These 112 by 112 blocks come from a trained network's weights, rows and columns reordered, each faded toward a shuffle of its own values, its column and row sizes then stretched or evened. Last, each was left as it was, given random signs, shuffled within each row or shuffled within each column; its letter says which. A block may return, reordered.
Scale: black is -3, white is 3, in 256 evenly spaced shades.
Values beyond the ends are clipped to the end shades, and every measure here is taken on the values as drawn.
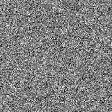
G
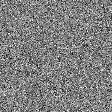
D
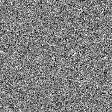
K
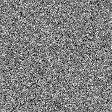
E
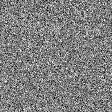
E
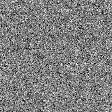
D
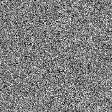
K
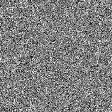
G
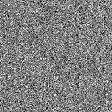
G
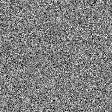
K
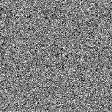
G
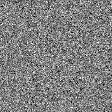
K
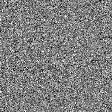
K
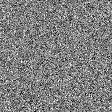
D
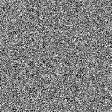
G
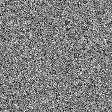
D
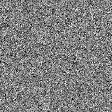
K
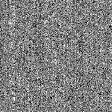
G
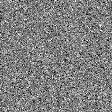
D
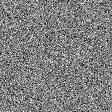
D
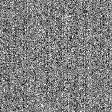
G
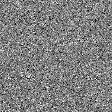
K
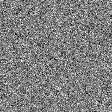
D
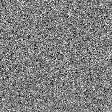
D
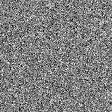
E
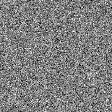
K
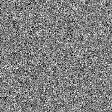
K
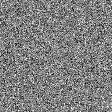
E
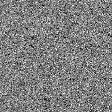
G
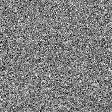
E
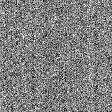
G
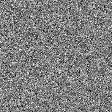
E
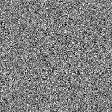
G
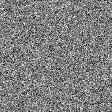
E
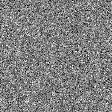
K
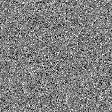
G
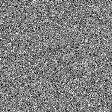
D
